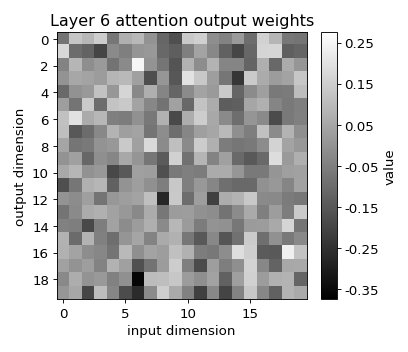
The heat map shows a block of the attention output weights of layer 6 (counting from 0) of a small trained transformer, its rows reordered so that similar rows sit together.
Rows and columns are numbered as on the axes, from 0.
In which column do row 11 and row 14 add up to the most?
9
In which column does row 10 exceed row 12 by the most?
12
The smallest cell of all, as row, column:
18, 6
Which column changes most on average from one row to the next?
13
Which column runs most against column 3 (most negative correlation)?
0
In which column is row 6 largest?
1
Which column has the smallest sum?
14
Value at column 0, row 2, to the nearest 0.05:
-0.05
